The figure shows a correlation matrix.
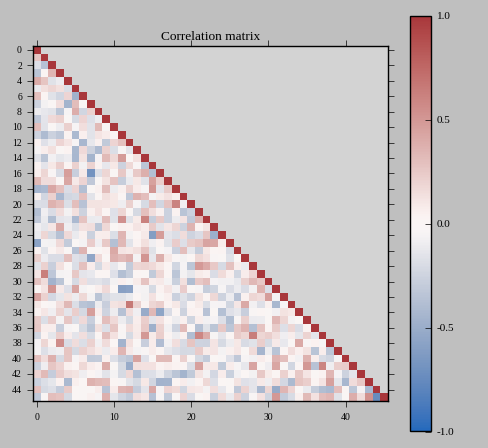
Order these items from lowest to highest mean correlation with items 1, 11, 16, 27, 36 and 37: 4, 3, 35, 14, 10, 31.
3, 31, 35, 10, 4, 14
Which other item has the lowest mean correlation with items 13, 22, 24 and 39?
5
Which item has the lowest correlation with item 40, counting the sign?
43
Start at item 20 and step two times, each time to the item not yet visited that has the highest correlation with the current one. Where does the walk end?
15
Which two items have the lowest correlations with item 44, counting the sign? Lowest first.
45, 31
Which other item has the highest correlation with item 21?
37
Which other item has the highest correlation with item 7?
34
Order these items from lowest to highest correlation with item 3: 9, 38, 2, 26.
26, 9, 2, 38
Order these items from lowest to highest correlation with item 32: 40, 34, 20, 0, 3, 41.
20, 3, 41, 34, 40, 0
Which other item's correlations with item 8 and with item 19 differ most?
13
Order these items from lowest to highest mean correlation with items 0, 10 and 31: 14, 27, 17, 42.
14, 42, 27, 17
